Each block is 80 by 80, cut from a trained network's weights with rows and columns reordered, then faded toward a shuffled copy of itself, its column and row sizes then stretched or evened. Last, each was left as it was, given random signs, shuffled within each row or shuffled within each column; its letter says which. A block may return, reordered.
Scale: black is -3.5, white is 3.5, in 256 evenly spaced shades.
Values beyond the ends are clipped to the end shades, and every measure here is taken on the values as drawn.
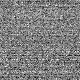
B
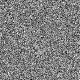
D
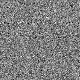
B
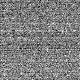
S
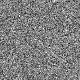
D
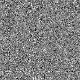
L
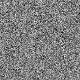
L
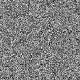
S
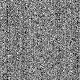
D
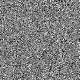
L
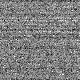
B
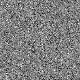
D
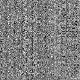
S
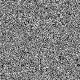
B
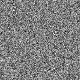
D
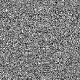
S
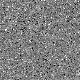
B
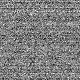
B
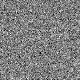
B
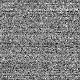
S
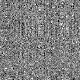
S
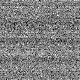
S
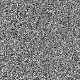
L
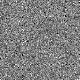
S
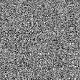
S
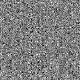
S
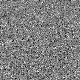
B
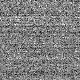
S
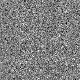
D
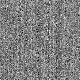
D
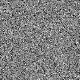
D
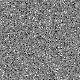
D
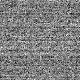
S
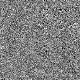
L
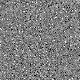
L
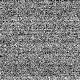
B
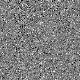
L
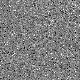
D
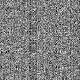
S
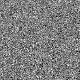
L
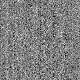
D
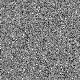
D
